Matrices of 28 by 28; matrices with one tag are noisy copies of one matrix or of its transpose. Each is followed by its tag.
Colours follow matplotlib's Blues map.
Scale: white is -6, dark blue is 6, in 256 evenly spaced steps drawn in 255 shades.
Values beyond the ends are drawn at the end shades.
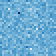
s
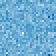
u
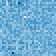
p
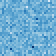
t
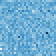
t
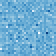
t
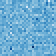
t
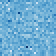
s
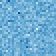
s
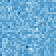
s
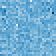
p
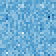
u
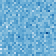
t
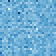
s
